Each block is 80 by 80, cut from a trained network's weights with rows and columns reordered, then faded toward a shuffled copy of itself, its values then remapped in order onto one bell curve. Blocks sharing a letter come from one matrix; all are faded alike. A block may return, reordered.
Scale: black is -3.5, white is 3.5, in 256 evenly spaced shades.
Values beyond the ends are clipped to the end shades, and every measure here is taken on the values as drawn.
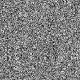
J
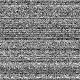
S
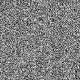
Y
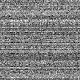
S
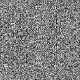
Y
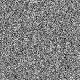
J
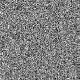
J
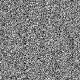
J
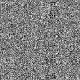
J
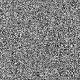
Y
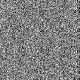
Y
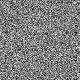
J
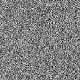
Y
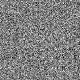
Y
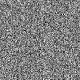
J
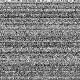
S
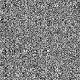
Y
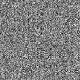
Y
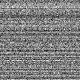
S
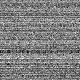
S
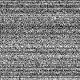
S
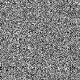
Y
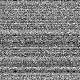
S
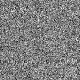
J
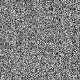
Y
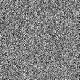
J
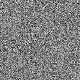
J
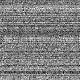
S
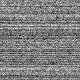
S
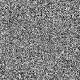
Y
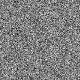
J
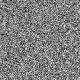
J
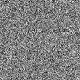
Y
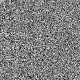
Y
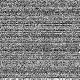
S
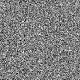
J
